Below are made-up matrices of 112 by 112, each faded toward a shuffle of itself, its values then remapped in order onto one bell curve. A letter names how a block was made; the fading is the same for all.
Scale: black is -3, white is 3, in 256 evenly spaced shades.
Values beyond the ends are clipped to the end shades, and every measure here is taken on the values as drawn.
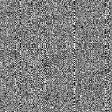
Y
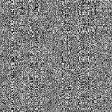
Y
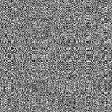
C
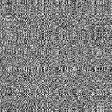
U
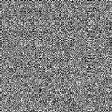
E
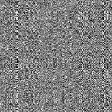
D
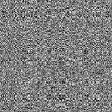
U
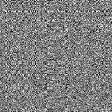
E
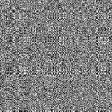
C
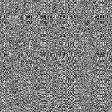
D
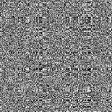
C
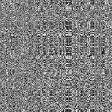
D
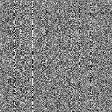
Y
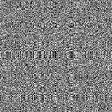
U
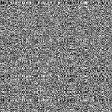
C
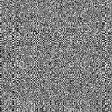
D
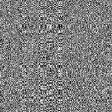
D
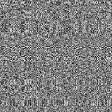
E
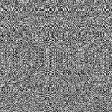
C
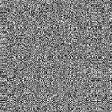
E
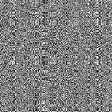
D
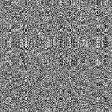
C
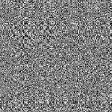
E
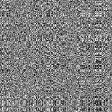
D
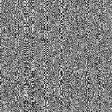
Y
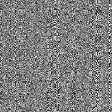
Y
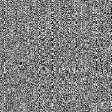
Y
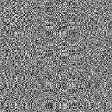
D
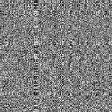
U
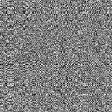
C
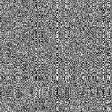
D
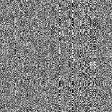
Y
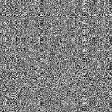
E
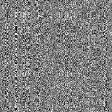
Y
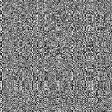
D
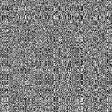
D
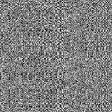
E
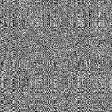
D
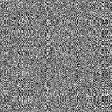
D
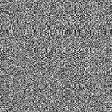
U
